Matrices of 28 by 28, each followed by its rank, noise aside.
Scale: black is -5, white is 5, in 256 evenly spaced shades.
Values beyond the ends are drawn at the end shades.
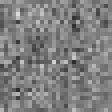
five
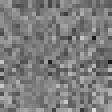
four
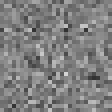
six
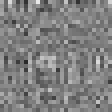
three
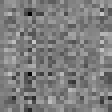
three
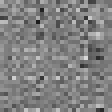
four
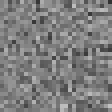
five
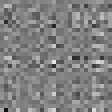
three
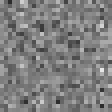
six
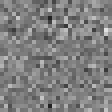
six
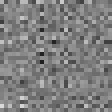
three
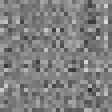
six
